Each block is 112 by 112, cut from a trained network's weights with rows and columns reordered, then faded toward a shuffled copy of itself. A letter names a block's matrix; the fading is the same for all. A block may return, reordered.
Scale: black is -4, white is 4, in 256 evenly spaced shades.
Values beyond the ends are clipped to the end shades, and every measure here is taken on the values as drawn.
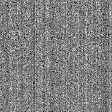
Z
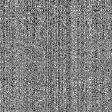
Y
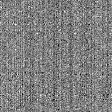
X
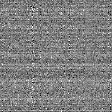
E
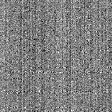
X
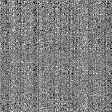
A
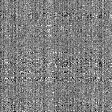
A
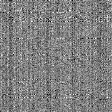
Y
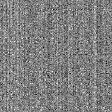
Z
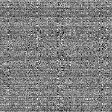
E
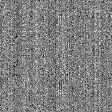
Z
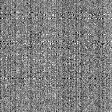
Y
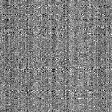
A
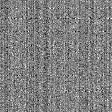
Y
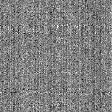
Z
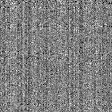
X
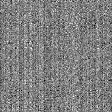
Z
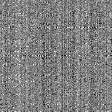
Y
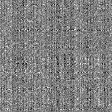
A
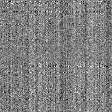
Y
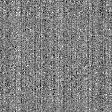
X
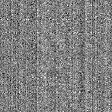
Z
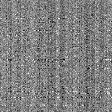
Y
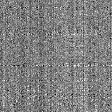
X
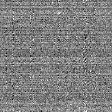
E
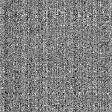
Z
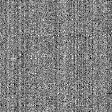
X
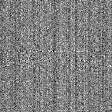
Z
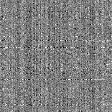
Y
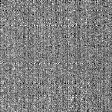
X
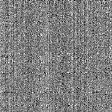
Z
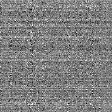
E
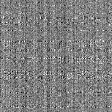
A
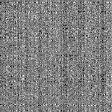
A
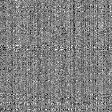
Y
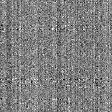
Y
